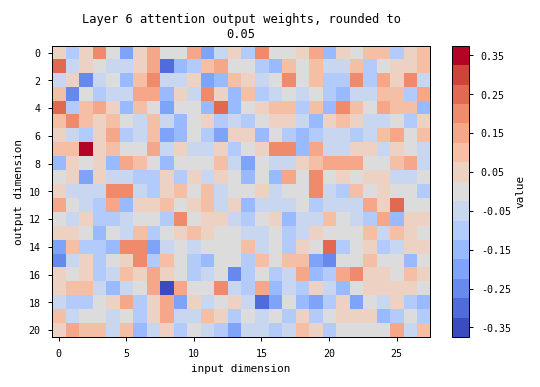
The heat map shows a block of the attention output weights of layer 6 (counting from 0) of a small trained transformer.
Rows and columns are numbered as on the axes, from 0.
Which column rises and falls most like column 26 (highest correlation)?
22
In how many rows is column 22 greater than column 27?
7
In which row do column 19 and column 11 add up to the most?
10
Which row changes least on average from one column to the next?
13
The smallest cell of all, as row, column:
17, 8
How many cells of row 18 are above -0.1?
16
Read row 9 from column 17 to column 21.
0.15 0 0.2 0 0.05
